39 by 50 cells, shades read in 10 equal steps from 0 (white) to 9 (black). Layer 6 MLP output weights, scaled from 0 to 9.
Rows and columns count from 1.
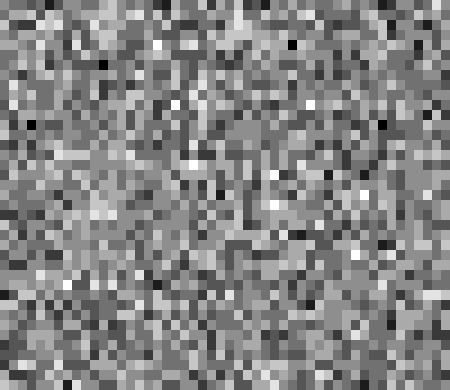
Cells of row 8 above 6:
4
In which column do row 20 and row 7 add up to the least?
48
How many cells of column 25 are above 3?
25
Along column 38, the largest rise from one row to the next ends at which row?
12
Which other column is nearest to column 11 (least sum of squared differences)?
13
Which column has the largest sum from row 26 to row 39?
17
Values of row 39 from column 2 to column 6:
3 4 6 4 4
